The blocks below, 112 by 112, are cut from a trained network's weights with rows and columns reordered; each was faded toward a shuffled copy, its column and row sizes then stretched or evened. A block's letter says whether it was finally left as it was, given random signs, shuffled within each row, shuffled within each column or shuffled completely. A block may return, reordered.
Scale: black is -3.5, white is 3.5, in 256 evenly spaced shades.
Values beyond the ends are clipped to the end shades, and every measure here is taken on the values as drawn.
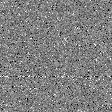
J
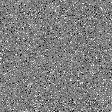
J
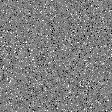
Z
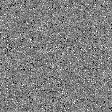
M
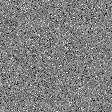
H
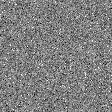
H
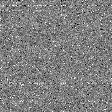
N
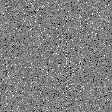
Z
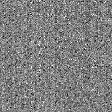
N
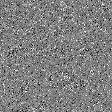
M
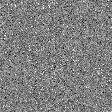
Z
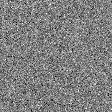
J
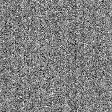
Z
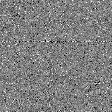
N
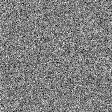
H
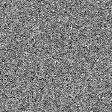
M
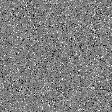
M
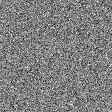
H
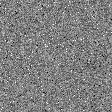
H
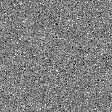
Z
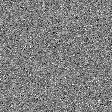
H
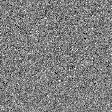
M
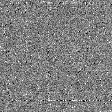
N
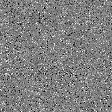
N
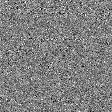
J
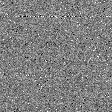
J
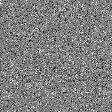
M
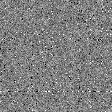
M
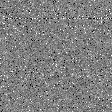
J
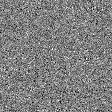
J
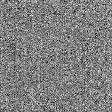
N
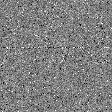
M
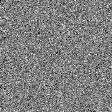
M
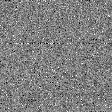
N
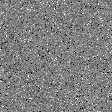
H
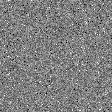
Z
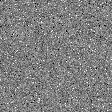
H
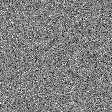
H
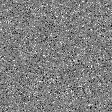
H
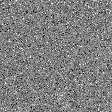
H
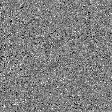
M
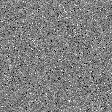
H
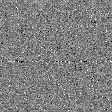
N
